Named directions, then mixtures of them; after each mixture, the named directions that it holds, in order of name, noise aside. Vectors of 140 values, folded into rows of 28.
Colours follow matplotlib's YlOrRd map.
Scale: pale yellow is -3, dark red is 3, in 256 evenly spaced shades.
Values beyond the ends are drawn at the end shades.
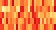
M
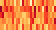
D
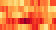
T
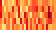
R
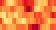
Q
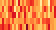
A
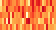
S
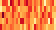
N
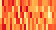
R.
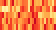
M.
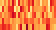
A.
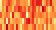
S.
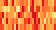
M.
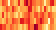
N, Q, T.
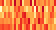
D.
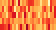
A.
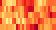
Q, R.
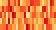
A, M, S.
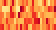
A, M.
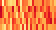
D, R.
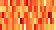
N, R.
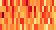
D, N.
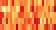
M.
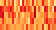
A, D.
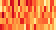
A, N.
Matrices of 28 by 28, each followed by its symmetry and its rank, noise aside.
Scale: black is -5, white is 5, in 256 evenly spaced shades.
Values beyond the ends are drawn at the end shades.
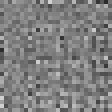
antisymmetric, rank four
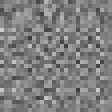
no symmetry, rank three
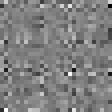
antisymmetric, rank four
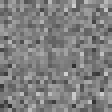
antisymmetric, rank six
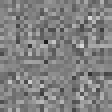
no symmetry, rank six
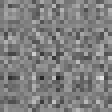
no symmetry, rank three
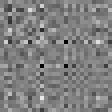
symmetric, rank three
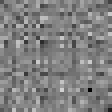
symmetric, rank four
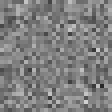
antisymmetric, rank six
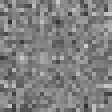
antisymmetric, rank six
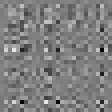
no symmetry, rank three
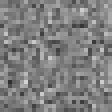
antisymmetric, rank six
